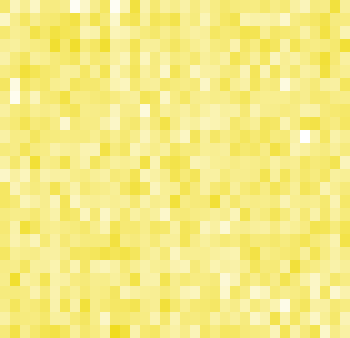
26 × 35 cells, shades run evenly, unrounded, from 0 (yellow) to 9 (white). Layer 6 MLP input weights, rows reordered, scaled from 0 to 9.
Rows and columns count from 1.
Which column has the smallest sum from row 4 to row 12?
3
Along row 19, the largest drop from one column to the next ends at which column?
35
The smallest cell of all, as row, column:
26, 12
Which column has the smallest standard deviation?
5
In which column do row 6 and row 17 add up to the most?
17
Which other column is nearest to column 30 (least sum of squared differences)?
9
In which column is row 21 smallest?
30
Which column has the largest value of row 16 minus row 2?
8
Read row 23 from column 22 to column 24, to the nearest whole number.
3 7 3
